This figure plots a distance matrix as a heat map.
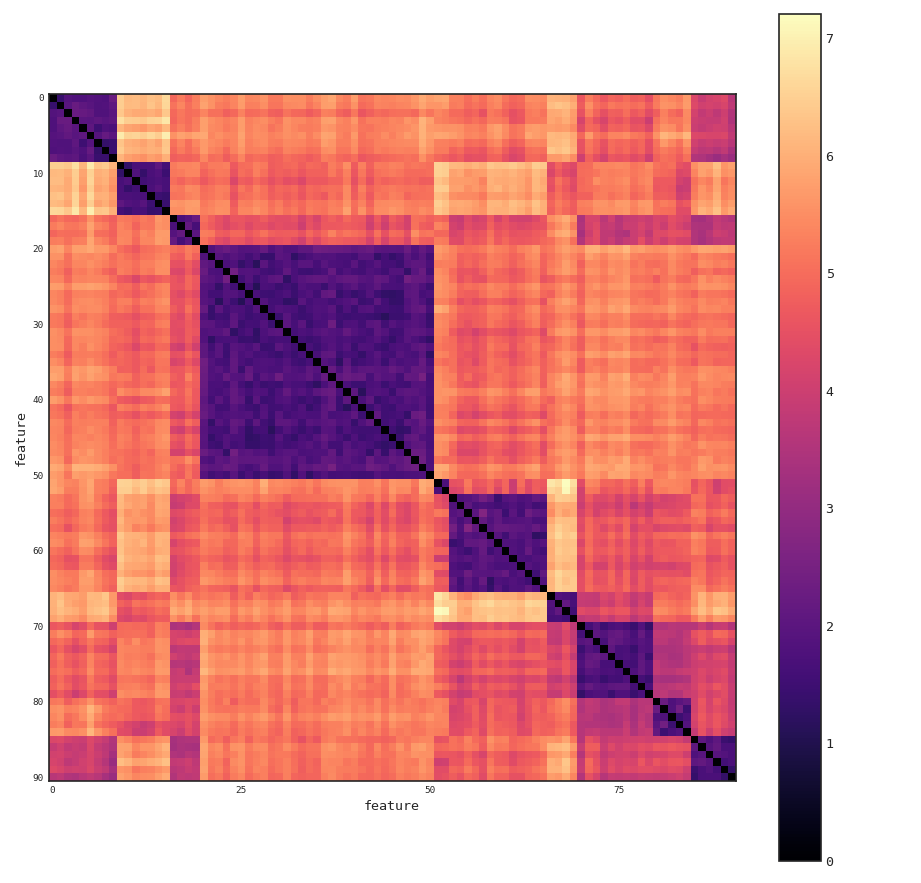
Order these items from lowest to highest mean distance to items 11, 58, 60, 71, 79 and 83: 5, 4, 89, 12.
12, 89, 4, 5
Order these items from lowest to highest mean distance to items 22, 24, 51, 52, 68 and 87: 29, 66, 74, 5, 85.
29, 85, 74, 66, 5
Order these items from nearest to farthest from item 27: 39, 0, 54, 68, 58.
39, 54, 58, 0, 68
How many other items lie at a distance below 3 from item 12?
6
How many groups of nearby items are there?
10
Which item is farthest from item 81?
5
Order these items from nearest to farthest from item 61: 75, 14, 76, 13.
75, 76, 13, 14
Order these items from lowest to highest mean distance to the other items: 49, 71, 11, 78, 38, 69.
38, 49, 78, 71, 11, 69
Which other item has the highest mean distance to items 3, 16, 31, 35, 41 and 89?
68
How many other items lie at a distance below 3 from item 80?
4
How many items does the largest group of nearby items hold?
31
